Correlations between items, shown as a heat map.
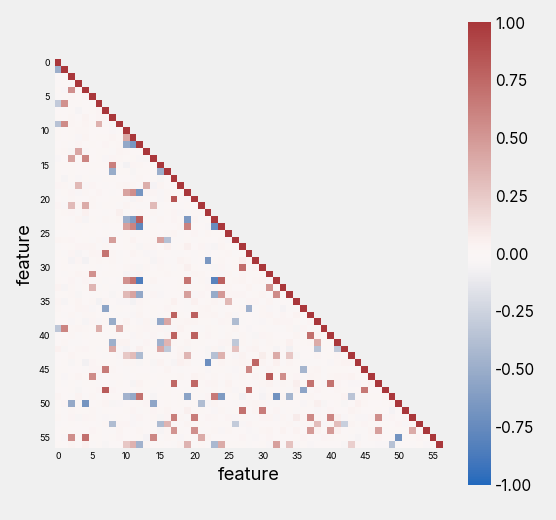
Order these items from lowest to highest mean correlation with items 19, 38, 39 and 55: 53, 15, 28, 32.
15, 28, 53, 32
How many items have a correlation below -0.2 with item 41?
4
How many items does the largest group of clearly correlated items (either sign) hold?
11
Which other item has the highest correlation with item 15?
8
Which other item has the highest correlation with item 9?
1
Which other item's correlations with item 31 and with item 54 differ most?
46
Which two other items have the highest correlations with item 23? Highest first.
12, 49
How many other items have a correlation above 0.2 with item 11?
7
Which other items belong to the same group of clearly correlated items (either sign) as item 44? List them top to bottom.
22, 29
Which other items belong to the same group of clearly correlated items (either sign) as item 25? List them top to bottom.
35
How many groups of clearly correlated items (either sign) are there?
11
